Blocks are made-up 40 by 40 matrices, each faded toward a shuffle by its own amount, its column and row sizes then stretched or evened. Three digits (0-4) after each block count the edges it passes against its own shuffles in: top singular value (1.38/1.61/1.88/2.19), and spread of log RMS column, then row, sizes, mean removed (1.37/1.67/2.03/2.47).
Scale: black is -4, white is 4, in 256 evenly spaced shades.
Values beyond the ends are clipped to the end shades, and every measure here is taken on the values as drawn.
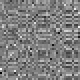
4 0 1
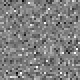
1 0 1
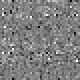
0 2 2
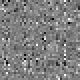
2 3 1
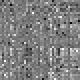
3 1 0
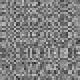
4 2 0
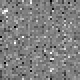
0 2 0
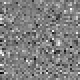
2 2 1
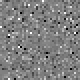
0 0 0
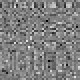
4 0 2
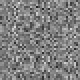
3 4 0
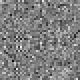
2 0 0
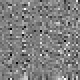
3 4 1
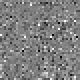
1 2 2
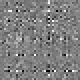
3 2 3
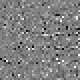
2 1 2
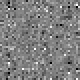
1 3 2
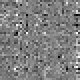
2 3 2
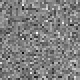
0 2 1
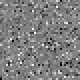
0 0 1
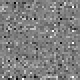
0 1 3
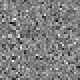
2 1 0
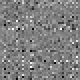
0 3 3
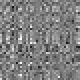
4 3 1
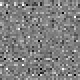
2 0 3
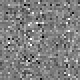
0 2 1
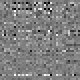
3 3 4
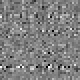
2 0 3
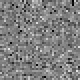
0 0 0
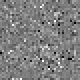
0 2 1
